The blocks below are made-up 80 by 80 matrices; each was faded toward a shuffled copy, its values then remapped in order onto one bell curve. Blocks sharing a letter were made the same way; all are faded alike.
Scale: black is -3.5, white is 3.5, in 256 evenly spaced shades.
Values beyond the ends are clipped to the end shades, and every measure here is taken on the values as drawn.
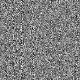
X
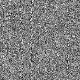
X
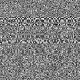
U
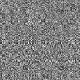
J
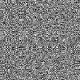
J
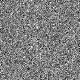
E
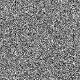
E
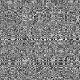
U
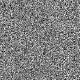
E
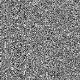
X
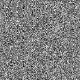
X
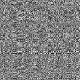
U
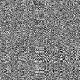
J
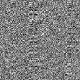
J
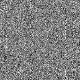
X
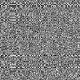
U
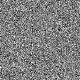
E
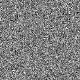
E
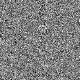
E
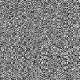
J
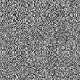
J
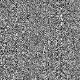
X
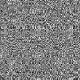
J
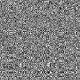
J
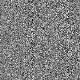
X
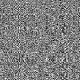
J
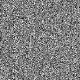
X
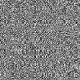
J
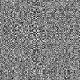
J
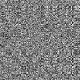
J
